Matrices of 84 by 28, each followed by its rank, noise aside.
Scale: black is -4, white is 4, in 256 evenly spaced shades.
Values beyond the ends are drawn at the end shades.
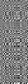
three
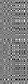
two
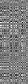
two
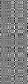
two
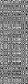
three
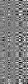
two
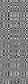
two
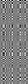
one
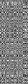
three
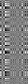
one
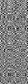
four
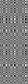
one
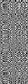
four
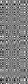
two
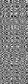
four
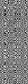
four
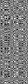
three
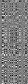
three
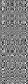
three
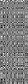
three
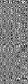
four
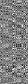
four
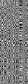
four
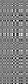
one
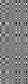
one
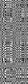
three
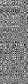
four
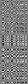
two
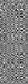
three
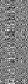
four
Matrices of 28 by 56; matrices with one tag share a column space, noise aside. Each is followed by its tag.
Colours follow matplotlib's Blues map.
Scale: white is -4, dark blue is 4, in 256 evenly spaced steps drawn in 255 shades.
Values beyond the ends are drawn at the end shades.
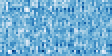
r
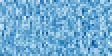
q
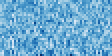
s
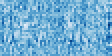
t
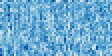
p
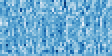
r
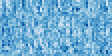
r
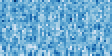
p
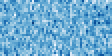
s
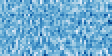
s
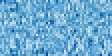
s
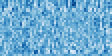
r
